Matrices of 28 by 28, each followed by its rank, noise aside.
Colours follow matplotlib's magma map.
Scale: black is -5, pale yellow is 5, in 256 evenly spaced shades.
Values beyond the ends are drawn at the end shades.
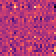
four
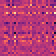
two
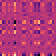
one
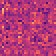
four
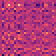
three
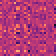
three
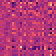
three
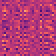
two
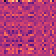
two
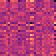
two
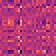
two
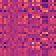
two
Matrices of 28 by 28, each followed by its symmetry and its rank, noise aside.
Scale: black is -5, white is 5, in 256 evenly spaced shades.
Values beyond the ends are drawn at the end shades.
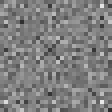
symmetric, rank six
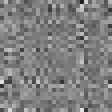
antisymmetric, rank four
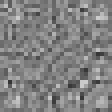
symmetric, rank four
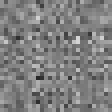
antisymmetric, rank four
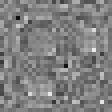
symmetric, rank six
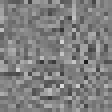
antisymmetric, rank six
